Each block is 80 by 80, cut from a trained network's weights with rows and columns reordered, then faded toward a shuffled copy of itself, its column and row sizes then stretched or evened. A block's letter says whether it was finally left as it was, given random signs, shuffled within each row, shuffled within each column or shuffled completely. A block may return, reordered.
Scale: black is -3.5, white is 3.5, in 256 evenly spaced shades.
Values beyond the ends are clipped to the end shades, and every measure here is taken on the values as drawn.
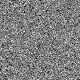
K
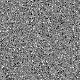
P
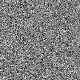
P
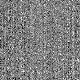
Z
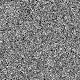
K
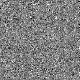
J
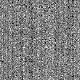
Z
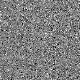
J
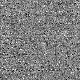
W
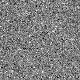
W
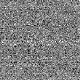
Z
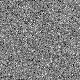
K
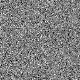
P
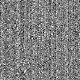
Z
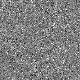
P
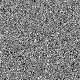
W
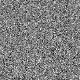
P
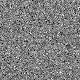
K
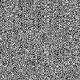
Z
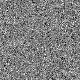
P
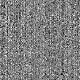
Z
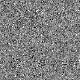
J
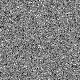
K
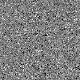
J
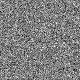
K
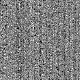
P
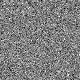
K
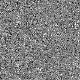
J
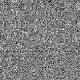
Z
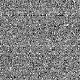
Z
